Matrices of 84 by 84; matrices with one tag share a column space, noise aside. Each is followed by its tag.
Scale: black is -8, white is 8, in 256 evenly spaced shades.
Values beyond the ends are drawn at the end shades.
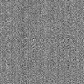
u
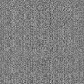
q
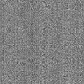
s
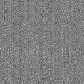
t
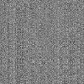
s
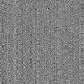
s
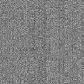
q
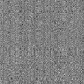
t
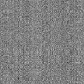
t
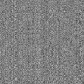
t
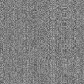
q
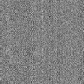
t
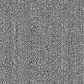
s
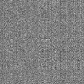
u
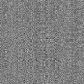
u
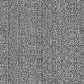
s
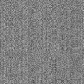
q
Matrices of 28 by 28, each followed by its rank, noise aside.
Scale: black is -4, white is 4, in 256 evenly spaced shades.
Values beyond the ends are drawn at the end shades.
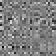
four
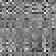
three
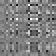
two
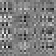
two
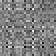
two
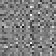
three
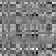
two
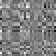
three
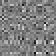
three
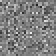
six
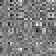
four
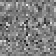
six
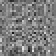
four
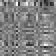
two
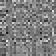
four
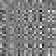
two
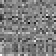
four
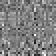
four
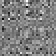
four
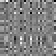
two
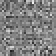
six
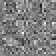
four
